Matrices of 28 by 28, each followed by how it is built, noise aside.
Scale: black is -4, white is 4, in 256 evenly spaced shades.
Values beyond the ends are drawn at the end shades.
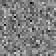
uneven columns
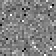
sparse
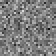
repeating columns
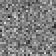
noise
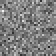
noise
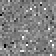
sparse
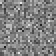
repeating columns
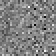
uneven columns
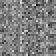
repeating rows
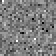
sparse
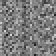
repeating rows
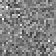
block diagonal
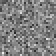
noise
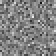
repeating rows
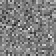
noise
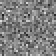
repeating columns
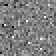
sparse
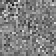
block diagonal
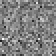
repeating columns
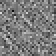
Toeplitz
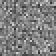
repeating rows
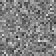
noise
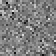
block diagonal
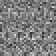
repeating columns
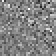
upper triangular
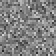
Toeplitz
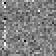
uneven columns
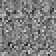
repeating columns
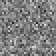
repeating columns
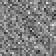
Toeplitz
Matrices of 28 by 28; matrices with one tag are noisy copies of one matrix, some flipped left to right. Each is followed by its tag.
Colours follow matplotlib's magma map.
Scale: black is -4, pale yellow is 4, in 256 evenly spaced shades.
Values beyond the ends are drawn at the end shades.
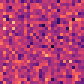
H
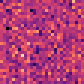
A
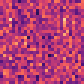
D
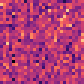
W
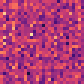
H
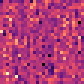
D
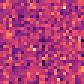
D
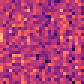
W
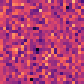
A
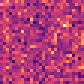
W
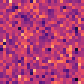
A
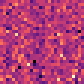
A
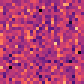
W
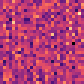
H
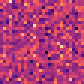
A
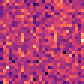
W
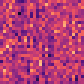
D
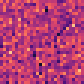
D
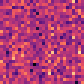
A
